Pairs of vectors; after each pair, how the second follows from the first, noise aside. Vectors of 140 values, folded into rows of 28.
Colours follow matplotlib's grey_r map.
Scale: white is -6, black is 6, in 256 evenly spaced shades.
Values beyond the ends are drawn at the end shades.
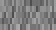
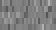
wrapped around, negated, partly zeroed.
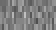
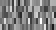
wrapped around, scaled up.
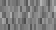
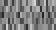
wrapped around, scaled up.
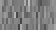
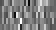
negated, scaled up.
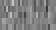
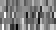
wrapped around, scaled up.
